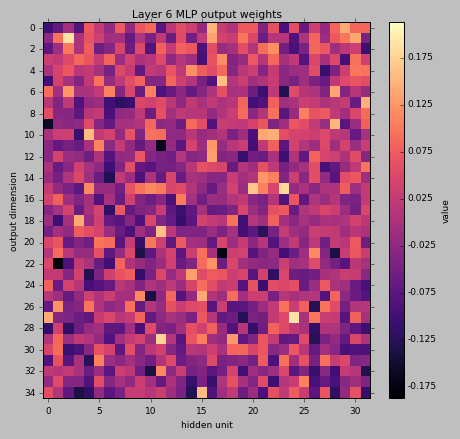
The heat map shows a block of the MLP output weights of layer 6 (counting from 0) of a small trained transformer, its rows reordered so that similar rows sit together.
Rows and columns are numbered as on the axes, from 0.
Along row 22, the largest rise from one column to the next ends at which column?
7
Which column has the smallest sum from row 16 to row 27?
9
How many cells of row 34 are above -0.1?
27
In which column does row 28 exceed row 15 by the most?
16
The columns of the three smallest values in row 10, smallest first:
3, 20, 30
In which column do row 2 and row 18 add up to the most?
22
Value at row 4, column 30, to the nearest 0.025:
0.1
